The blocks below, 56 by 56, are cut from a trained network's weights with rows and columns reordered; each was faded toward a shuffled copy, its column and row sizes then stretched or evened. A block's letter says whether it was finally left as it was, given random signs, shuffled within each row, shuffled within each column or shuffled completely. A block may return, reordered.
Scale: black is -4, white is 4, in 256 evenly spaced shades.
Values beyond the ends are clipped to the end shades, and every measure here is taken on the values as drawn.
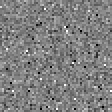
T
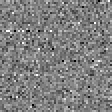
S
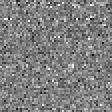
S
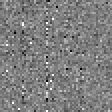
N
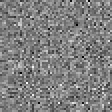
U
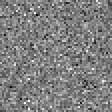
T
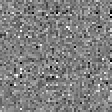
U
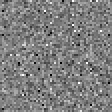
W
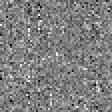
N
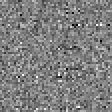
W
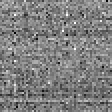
U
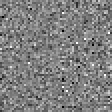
N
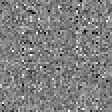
U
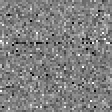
W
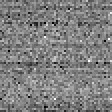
U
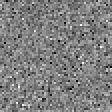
T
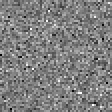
T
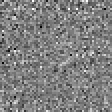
W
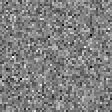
T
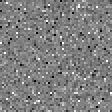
T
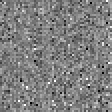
N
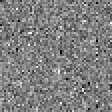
N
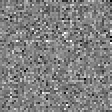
W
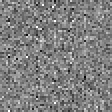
N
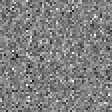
N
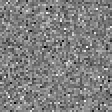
T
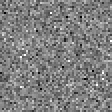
T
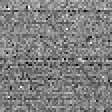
S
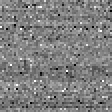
S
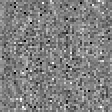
N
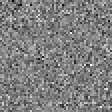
S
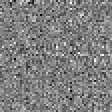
U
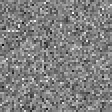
N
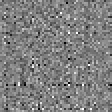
U
